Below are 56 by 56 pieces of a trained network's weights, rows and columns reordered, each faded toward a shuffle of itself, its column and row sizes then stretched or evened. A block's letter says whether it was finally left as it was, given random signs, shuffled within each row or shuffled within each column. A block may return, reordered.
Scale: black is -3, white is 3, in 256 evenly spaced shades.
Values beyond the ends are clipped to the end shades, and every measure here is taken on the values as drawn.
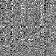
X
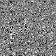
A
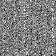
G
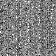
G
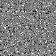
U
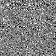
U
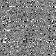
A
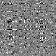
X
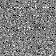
U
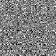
X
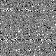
U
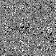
A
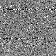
U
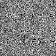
A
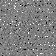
U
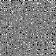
X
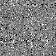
A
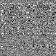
A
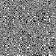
X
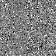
G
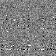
A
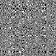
X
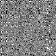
X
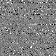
U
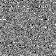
U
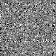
A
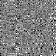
X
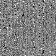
G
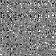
X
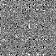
A
